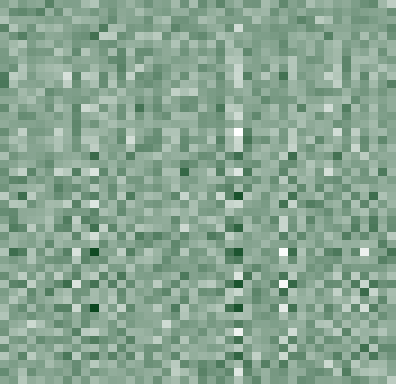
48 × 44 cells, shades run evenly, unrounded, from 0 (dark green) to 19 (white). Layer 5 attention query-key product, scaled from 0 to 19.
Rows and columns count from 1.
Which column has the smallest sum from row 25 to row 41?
27
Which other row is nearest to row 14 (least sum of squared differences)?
30
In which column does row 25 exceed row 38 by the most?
21
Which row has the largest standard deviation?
32
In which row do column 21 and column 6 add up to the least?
22
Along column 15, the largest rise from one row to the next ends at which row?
26
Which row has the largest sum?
17
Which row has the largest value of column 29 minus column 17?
45
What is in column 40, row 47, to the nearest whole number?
11
